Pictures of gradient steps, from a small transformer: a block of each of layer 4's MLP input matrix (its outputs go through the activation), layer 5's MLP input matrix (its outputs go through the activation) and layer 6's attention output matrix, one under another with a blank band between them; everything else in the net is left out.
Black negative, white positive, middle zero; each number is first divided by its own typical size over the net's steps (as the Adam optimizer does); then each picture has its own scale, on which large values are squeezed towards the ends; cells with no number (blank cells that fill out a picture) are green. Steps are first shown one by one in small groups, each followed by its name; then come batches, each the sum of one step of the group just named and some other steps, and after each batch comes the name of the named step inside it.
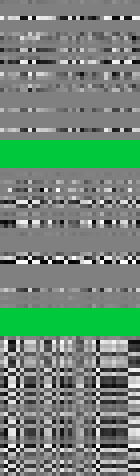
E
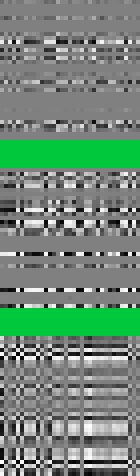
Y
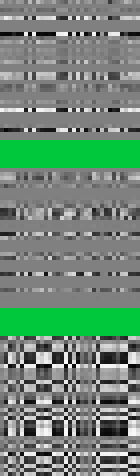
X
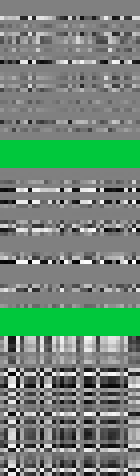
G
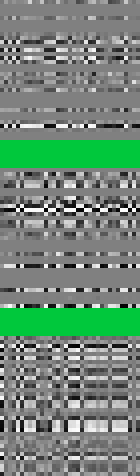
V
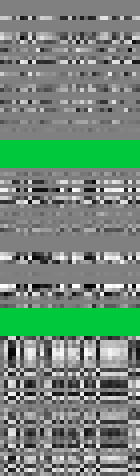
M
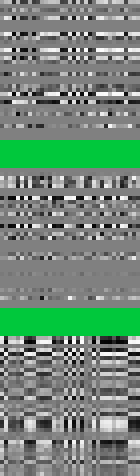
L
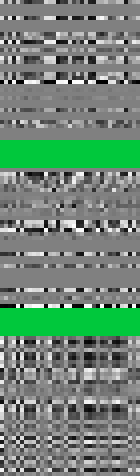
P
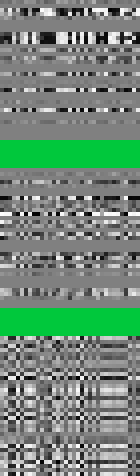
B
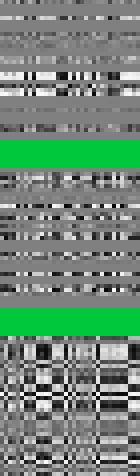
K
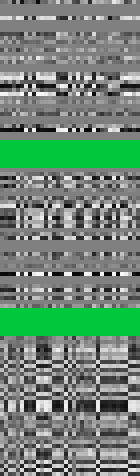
K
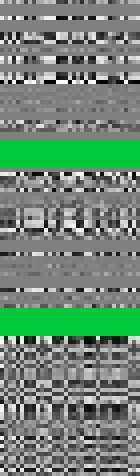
P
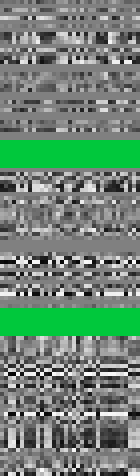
G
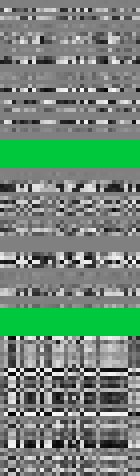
G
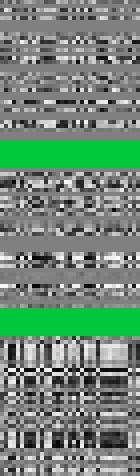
M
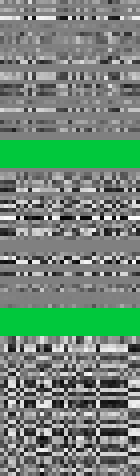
G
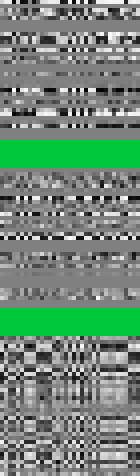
B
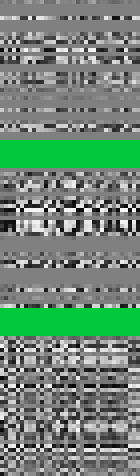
V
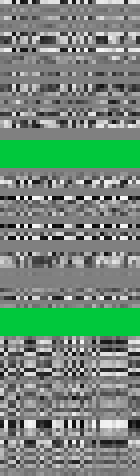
L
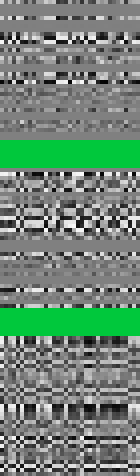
P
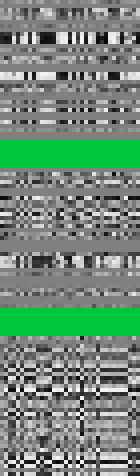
B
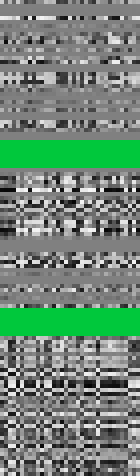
G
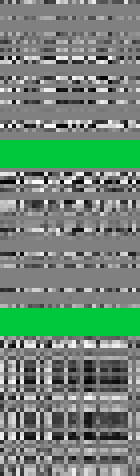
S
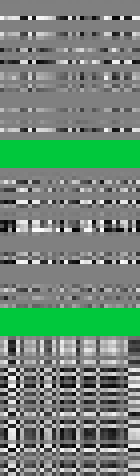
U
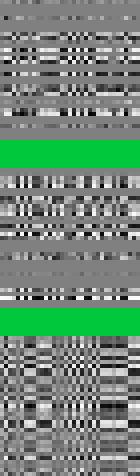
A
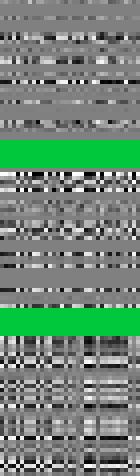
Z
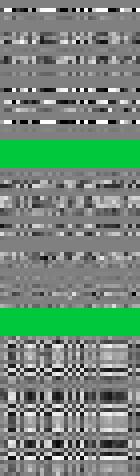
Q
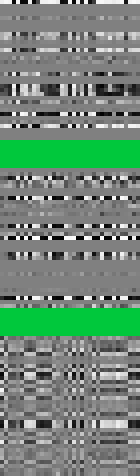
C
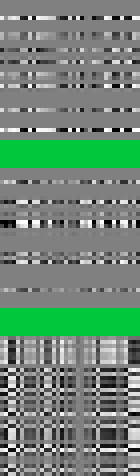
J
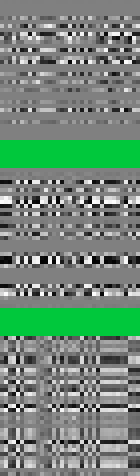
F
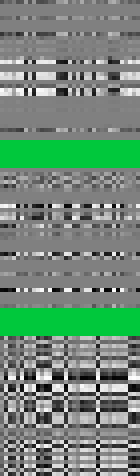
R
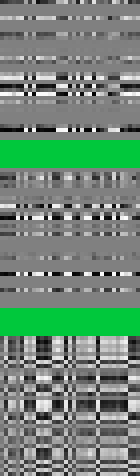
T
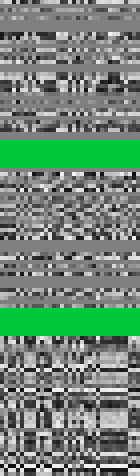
Z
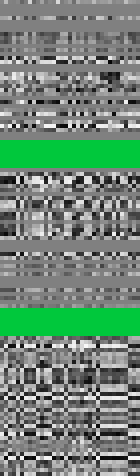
S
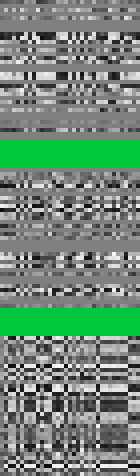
R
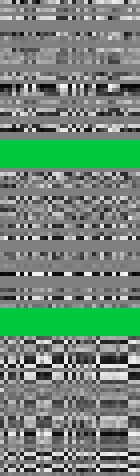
C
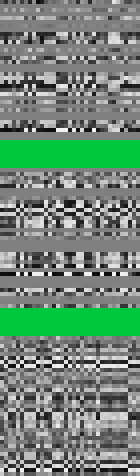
T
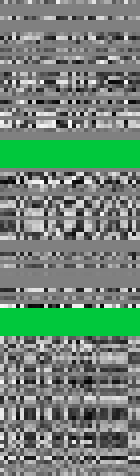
S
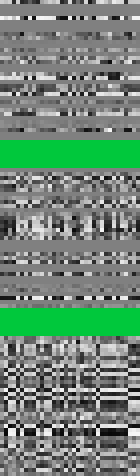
U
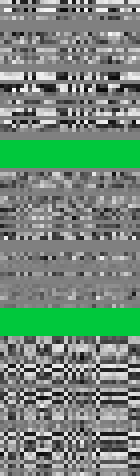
Q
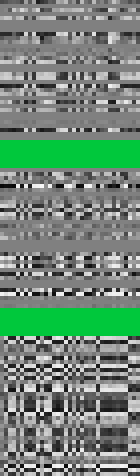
R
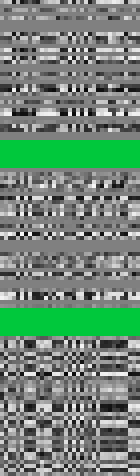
A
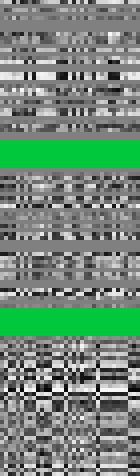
R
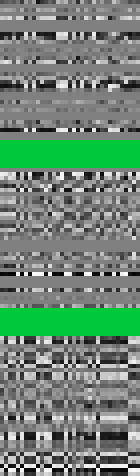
Z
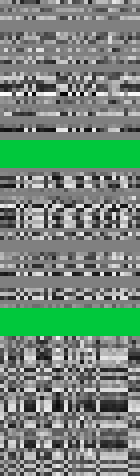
T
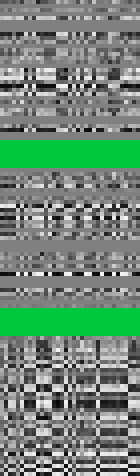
T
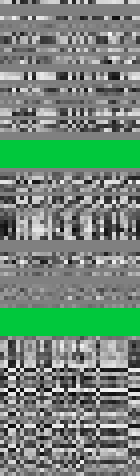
U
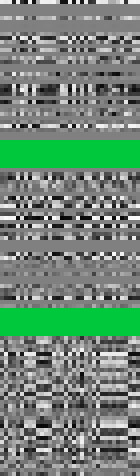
C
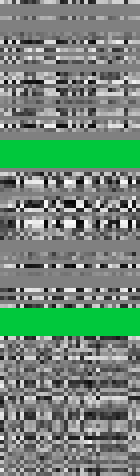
S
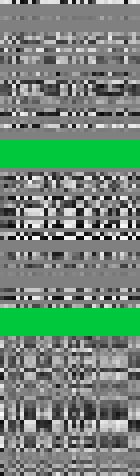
C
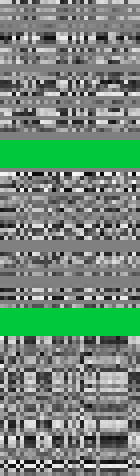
Z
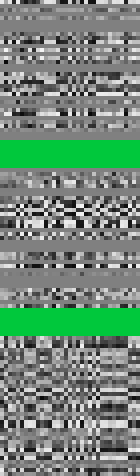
A
